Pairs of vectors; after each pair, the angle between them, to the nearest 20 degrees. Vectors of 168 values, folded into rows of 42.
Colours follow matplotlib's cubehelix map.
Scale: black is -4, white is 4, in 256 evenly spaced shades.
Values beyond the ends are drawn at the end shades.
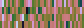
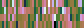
100 degrees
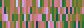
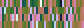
120 degrees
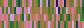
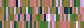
120 degrees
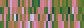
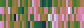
140 degrees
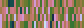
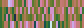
140 degrees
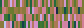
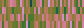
60 degrees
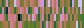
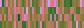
60 degrees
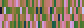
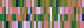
120 degrees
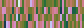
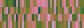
100 degrees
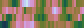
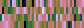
120 degrees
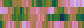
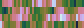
160 degrees
